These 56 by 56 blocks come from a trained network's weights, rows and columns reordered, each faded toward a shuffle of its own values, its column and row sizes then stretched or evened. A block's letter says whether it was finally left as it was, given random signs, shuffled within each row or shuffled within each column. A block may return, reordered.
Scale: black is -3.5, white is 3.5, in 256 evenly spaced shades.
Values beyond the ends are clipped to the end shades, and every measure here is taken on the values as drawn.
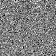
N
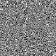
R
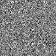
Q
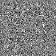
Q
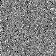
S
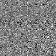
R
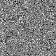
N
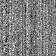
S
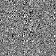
R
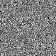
N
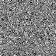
N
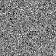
N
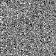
S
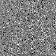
S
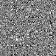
Q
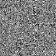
Q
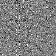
S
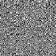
R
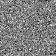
N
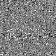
N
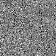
S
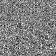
N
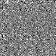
Q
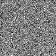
S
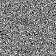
N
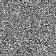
Q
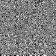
Q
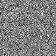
Q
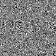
Q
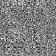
R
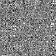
Q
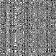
R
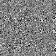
Q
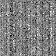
R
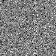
S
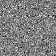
N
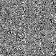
S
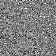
N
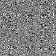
Q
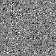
Q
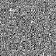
R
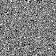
N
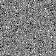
S
